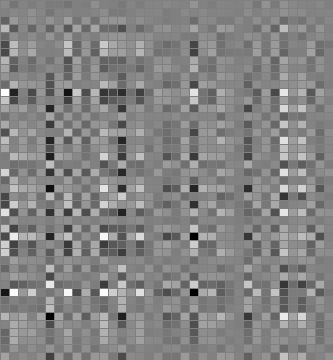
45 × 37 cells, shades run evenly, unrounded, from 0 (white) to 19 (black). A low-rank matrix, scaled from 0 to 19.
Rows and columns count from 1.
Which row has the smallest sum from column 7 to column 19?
37
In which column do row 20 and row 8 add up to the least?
32
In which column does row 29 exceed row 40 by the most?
12
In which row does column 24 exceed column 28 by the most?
36
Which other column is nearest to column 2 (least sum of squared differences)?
16
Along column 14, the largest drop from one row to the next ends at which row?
25
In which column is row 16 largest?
6
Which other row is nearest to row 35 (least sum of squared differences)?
41
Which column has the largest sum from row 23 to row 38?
22
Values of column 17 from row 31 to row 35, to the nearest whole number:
10 10 10 8 9
